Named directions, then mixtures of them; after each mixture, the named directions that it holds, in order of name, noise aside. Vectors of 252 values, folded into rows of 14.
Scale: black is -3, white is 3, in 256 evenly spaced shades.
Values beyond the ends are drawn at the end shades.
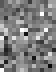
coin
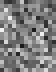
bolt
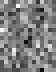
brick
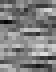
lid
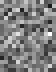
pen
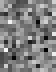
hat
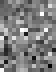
coin.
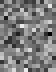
pen.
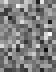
bolt, brick, pen.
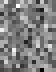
brick.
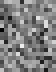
bolt.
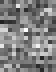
brick, coin, lid.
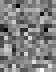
brick, coin, hat.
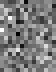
bolt, brick, pen.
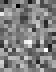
bolt, brick, hat.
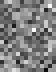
bolt, pen.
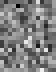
bolt, brick.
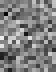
coin, hat, pen.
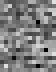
hat, lid.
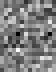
bolt, lid, pen.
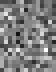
bolt, hat, pen.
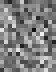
bolt.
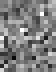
coin, hat.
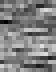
lid.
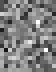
brick, hat.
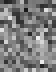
bolt, lid.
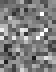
bolt, coin.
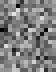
bolt, brick, coin.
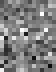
coin.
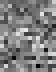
coin, hat, lid.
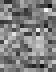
bolt, lid, pen.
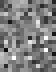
hat.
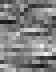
lid.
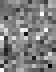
coin.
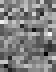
lid, pen.
